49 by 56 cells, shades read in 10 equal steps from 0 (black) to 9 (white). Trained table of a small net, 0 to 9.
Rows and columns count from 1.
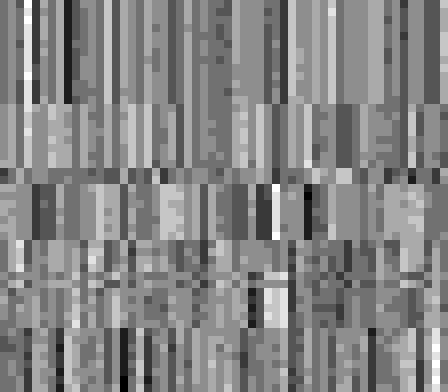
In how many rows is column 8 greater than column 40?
22
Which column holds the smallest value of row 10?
9
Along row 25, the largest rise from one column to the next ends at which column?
35
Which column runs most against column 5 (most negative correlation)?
42
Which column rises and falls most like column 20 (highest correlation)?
43
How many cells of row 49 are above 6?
5
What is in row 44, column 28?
4
